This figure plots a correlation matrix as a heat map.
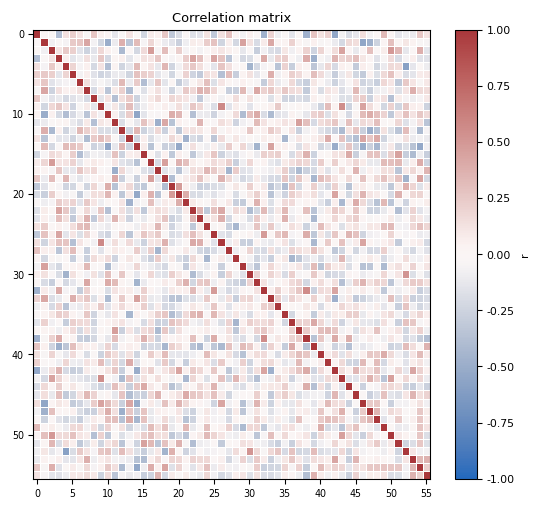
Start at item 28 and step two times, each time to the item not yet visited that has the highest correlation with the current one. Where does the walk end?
9
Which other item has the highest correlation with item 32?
38
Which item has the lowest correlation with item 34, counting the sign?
4
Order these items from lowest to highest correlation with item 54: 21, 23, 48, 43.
21, 23, 43, 48
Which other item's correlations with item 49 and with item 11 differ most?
17
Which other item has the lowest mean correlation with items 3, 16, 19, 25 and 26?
39
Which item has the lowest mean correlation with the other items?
14
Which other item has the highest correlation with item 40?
49
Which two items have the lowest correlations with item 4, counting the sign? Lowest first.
52, 30
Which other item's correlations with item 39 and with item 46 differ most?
26
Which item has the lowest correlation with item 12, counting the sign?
47
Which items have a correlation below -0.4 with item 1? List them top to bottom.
10, 46, 47
